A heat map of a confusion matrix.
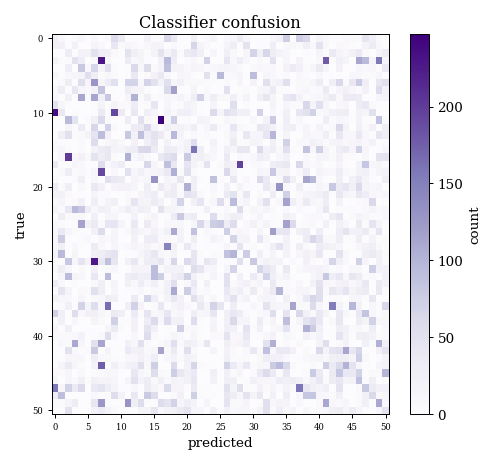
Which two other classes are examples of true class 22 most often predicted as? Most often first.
35, 27
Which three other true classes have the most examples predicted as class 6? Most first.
30, 8, 42
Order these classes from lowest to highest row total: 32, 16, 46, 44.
46, 16, 32, 44
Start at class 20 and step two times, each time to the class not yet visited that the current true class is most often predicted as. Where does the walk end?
18
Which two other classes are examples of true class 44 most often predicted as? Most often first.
7, 34
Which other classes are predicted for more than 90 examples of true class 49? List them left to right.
7, 11, 41
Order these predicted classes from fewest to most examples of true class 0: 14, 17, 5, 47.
5, 14, 47, 17
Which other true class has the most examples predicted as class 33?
26
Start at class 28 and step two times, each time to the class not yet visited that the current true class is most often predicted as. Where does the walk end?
47
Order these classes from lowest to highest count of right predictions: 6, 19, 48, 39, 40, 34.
40, 19, 48, 39, 34, 6
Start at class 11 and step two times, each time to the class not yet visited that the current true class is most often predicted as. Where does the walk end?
2
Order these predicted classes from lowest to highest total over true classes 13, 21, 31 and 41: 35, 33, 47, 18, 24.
24, 47, 35, 18, 33
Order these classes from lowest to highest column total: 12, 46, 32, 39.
39, 32, 12, 46
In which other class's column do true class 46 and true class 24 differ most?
19
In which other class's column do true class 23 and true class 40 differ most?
3
